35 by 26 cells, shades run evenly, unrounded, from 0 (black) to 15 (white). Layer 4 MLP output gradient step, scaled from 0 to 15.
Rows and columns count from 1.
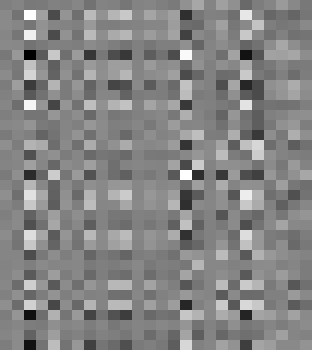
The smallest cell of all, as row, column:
6, 3
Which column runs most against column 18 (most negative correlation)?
9
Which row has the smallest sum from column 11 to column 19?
18
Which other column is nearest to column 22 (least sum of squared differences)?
19
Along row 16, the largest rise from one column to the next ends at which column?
22
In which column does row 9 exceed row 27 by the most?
16
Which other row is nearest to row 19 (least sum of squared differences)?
7
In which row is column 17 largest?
17
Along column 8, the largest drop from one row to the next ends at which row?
32
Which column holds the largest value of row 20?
21
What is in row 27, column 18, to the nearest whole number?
8
